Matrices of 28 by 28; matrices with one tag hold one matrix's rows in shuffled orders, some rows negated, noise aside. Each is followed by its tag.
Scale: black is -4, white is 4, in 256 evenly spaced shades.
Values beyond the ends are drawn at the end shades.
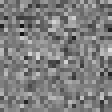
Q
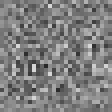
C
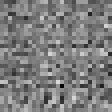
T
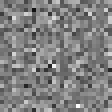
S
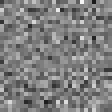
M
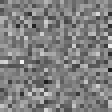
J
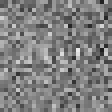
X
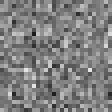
S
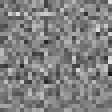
J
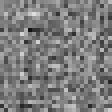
Q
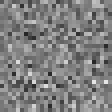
C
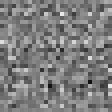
T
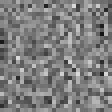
X
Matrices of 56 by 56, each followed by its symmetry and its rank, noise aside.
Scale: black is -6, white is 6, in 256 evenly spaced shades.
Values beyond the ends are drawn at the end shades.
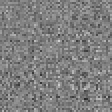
no symmetry, rank six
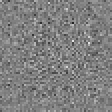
no symmetry, rank seven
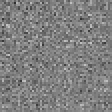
no symmetry, rank eight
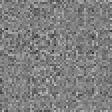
no symmetry, rank seven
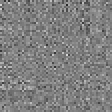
antisymmetric, rank eight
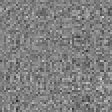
no symmetry, rank six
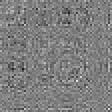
symmetric, rank six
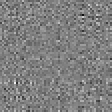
antisymmetric, rank eight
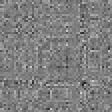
symmetric, rank seven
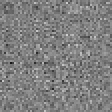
no symmetry, rank eight
